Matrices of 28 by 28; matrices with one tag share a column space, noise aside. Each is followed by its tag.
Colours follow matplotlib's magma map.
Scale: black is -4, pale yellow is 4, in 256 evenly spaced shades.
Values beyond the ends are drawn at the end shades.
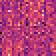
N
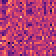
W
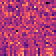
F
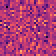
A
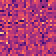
A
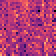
N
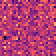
W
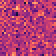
F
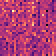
N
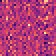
W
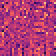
F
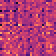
N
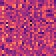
A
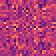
A
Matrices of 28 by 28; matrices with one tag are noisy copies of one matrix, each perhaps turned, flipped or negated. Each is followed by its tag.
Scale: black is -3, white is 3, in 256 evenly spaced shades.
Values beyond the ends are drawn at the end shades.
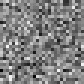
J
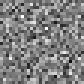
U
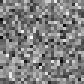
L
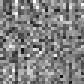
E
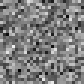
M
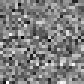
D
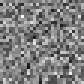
U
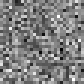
J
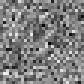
J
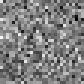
L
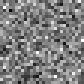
L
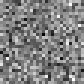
J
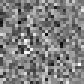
D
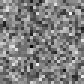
M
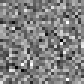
U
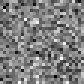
L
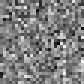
D
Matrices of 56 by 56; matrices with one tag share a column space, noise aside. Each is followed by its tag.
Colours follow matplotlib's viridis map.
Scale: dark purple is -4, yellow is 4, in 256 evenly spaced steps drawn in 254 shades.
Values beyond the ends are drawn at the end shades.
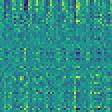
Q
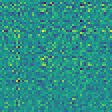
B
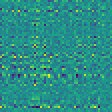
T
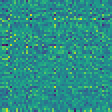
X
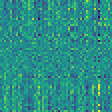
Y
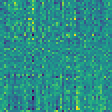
Y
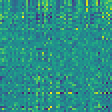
Q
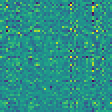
B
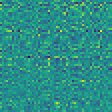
B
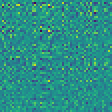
B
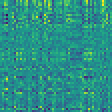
Q
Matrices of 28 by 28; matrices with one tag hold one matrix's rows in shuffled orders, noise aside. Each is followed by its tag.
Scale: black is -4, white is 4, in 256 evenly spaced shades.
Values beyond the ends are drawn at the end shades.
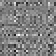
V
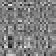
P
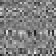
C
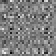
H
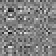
P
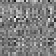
V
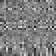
C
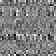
V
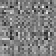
H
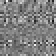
C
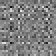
H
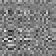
P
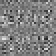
H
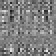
H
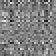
H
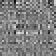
V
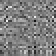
C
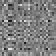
P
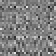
V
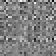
C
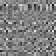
C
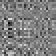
P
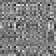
V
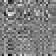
P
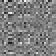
P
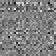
V
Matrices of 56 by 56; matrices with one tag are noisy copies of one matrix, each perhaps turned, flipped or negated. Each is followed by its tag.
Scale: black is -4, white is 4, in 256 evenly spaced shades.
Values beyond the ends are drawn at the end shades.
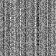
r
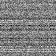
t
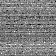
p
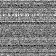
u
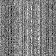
p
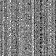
u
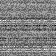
t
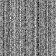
r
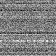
u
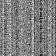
u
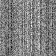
p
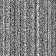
r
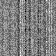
t
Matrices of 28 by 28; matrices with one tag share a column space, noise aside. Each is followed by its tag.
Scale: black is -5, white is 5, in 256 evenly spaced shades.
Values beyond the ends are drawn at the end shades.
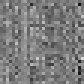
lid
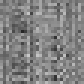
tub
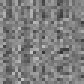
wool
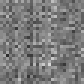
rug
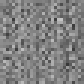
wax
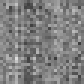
lid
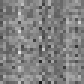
wool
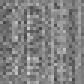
lid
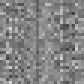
wax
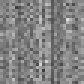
wax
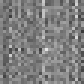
wool
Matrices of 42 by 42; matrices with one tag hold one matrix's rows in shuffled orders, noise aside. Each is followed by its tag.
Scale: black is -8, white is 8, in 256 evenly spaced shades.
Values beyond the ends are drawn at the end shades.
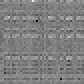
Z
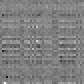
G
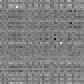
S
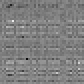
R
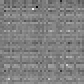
Z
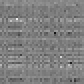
S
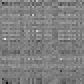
G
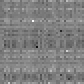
Z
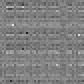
R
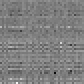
S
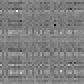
S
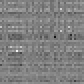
S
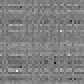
S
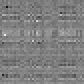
G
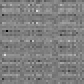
G
